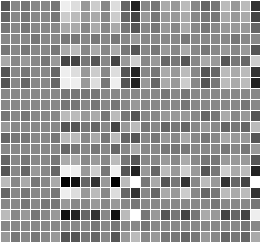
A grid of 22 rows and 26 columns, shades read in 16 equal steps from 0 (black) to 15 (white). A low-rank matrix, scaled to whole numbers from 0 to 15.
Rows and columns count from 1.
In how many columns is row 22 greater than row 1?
9
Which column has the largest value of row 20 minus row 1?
14
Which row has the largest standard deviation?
17
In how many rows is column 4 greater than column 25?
8
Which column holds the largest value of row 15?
12
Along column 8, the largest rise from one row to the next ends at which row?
18
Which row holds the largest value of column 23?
16
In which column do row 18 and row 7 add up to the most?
7
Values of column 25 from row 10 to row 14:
7 9 6 9 7
